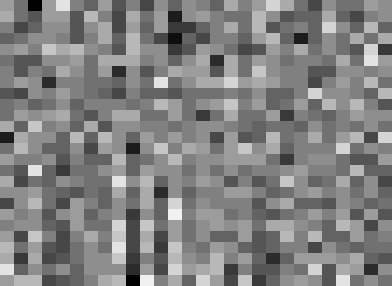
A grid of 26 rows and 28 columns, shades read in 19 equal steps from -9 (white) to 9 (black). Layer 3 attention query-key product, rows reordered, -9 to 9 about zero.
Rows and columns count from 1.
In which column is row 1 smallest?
5
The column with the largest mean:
10
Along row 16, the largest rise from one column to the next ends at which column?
4
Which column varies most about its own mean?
13
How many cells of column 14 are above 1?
5
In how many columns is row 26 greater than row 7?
10
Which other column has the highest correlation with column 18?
25
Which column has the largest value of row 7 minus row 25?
23
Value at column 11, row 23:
-4
